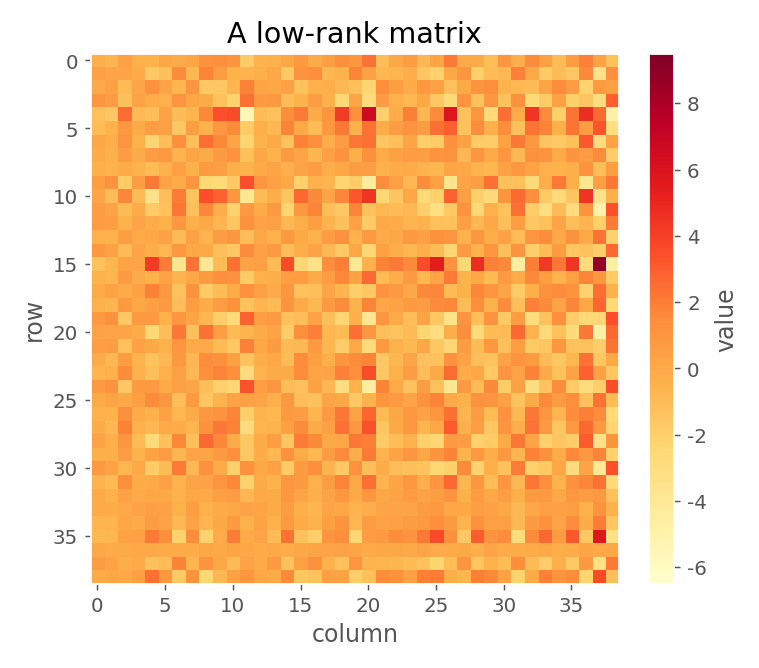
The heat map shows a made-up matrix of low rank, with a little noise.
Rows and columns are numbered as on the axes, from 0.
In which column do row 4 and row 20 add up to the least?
11
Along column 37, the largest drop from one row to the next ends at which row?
16
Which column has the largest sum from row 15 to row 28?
20
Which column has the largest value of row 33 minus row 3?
37
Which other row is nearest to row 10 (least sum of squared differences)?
6
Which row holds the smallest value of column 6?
15
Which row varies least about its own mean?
36
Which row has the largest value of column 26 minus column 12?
4
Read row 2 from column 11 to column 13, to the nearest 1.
2 0 0
